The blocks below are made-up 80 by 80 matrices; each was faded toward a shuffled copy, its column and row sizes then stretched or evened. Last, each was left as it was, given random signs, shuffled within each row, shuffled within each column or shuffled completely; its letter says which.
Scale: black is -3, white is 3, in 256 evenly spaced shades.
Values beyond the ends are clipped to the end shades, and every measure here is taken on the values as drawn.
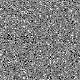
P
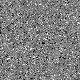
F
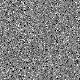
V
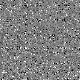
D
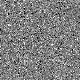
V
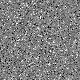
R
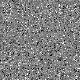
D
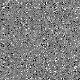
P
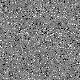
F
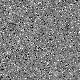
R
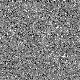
F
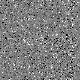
D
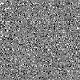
P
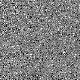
P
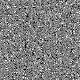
V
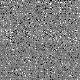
P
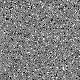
R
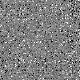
D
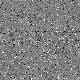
F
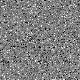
F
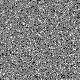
R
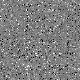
D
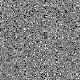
P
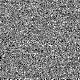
F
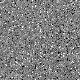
V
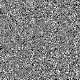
D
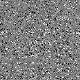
D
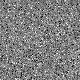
R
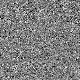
F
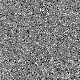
F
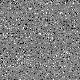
F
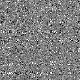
P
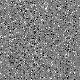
V
